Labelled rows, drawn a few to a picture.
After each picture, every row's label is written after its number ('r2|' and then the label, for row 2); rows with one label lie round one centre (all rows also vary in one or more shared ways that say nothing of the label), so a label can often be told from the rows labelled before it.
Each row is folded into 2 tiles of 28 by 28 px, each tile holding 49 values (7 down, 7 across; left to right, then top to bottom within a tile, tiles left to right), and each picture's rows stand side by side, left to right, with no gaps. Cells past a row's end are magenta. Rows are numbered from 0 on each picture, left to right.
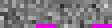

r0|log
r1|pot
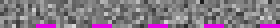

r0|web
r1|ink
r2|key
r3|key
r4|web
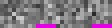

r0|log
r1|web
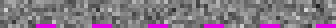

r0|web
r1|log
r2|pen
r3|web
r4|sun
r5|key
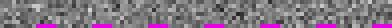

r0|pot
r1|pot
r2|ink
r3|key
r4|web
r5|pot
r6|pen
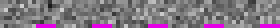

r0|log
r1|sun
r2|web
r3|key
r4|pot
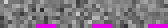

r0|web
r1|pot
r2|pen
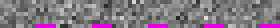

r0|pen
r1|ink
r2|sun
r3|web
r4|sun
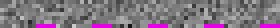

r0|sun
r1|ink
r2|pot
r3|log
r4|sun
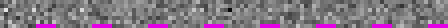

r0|pot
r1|key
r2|pen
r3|key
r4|ink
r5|log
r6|key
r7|pot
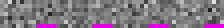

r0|key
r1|pot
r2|web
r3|ink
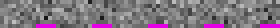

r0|sun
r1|key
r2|ink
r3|web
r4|web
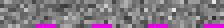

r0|key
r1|pot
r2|ink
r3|sun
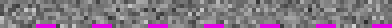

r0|key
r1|sun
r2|web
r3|pot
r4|key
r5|pot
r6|ink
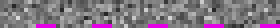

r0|key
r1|pot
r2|ink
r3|sun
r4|pen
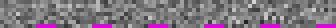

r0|pot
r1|pen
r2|web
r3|pot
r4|sun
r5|key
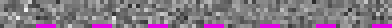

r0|key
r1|web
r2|log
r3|web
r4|ink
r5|key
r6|sun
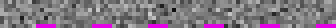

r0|key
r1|key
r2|ink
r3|key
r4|pen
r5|ink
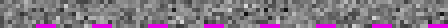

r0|web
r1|log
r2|web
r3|ink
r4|log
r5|ink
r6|web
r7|pen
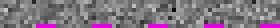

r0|key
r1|pen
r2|pen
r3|ink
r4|ink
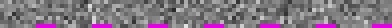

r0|web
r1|pot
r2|key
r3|ink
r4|web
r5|pot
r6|log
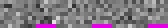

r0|pot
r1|sun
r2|web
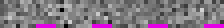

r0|web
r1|ink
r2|key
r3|key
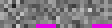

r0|key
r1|key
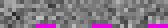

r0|web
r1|ink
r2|pen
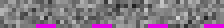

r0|sun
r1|pen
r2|pot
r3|pen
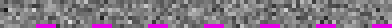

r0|ink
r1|sun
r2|pot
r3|key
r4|key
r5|pot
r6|pot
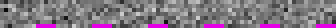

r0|ink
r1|key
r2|pen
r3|pen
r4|pen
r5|web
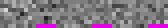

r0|web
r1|pot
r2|pot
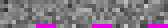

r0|ink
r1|key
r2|web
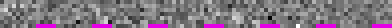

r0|web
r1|sun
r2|pot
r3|web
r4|pot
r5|ink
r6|sun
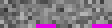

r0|log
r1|pen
